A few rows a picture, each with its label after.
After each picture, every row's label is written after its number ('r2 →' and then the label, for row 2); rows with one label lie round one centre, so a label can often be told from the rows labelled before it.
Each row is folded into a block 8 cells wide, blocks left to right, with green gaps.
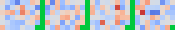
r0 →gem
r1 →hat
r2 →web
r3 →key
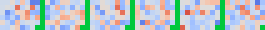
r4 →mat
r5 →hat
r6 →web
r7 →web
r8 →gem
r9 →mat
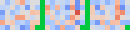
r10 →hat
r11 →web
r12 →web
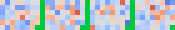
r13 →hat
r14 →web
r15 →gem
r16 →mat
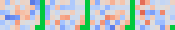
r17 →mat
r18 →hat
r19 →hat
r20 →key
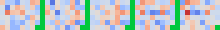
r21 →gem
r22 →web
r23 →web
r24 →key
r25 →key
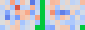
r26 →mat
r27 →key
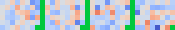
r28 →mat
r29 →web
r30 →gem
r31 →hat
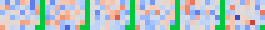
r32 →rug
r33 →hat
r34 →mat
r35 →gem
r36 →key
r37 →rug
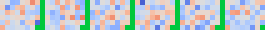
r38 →gem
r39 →mat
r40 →hat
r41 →hat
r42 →hat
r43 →gem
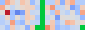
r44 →key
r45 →rug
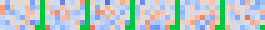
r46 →web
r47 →gem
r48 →gem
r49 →hat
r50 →hat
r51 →rug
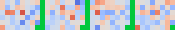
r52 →gem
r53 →mat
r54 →key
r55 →gem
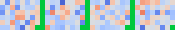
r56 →hat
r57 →gem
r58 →rug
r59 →key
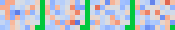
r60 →key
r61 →web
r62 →rug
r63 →gem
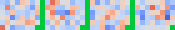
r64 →rug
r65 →key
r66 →hat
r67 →mat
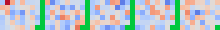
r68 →key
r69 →hat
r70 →rug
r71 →mat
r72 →key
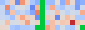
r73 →rug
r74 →rug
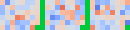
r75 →hat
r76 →mat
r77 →gem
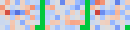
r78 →key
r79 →rug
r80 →key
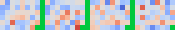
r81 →hat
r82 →hat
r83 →rug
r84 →rug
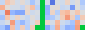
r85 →key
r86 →hat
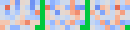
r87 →rug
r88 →web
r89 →web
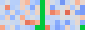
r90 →rug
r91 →gem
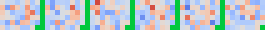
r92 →web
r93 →web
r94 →key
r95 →mat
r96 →web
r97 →mat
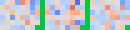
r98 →rug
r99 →web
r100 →mat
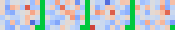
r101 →web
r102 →mat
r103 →gem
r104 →web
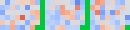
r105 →hat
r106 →mat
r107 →key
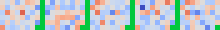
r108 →gem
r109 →hat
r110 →key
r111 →gem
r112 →key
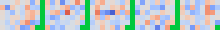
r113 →web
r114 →gem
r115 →key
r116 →hat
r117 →web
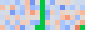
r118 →web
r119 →hat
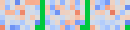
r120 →gem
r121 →web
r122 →gem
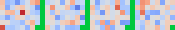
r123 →gem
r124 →rug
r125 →web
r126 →key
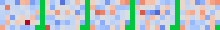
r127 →rug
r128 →gem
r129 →gem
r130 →key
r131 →gem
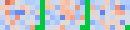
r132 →key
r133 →mat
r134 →web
